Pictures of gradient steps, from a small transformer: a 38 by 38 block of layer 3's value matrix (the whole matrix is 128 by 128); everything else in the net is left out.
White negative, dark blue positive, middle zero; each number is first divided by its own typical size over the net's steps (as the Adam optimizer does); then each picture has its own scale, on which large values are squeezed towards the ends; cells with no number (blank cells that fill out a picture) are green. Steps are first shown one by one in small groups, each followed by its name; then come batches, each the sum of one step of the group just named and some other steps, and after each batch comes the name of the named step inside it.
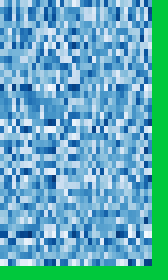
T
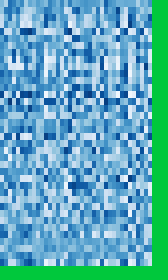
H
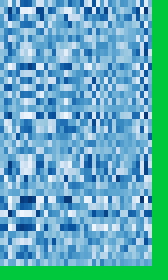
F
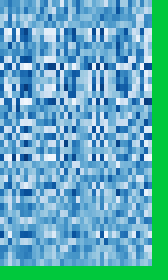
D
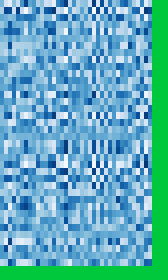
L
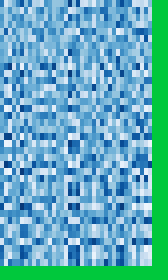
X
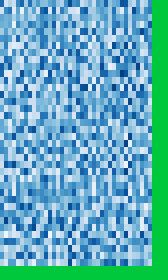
X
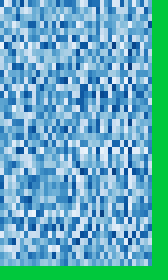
F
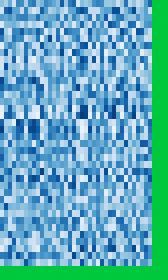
H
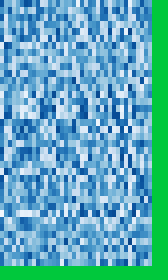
F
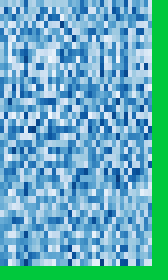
H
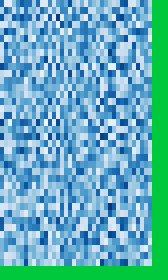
X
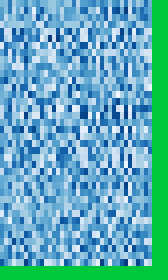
H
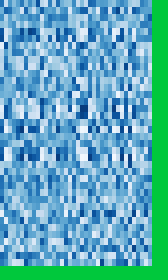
H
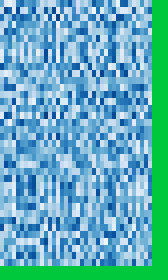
L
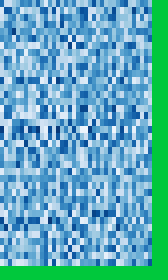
L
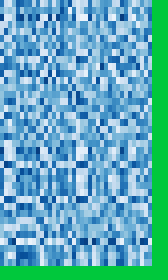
X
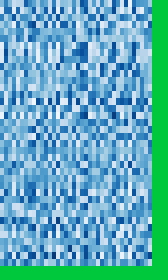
F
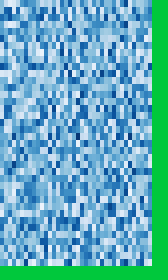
F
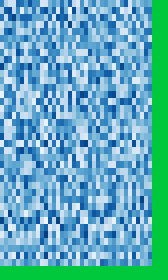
F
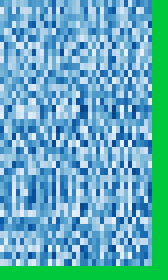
F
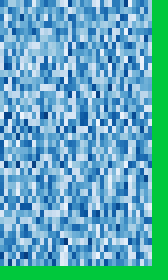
X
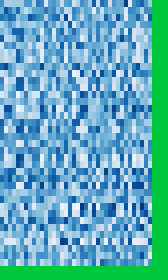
L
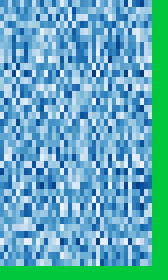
D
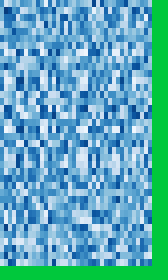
L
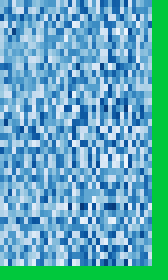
X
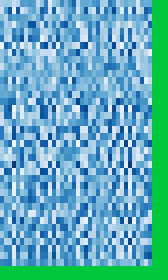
F
